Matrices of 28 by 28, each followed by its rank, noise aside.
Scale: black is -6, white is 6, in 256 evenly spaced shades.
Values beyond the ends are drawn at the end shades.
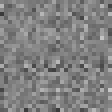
five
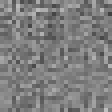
five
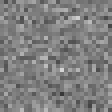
five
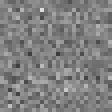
five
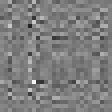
three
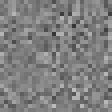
four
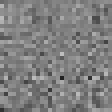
four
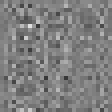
four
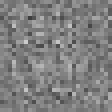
four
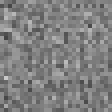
six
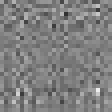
four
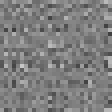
five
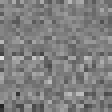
three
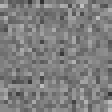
five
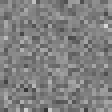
five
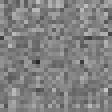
five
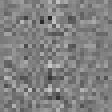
five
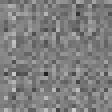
three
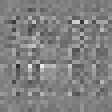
three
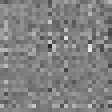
four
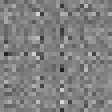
three
